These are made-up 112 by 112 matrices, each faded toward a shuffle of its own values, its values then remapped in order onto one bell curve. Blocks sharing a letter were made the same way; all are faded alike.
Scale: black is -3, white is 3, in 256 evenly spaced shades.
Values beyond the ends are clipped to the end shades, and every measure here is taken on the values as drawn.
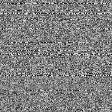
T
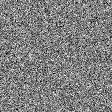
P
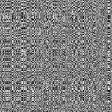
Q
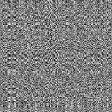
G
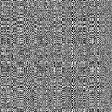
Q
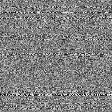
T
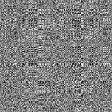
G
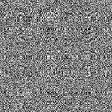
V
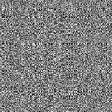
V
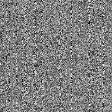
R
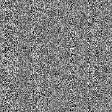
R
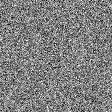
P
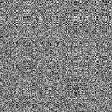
V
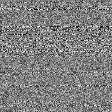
T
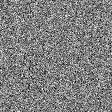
P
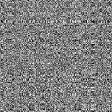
V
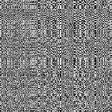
Q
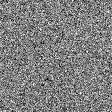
P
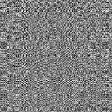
G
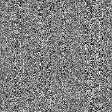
R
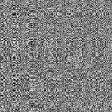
G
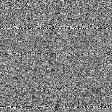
T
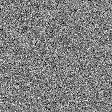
P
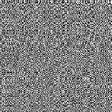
G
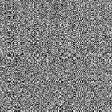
V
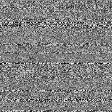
T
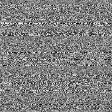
T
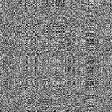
V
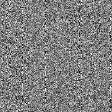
R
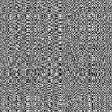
Q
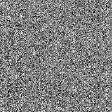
R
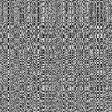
Q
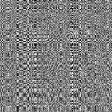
Q
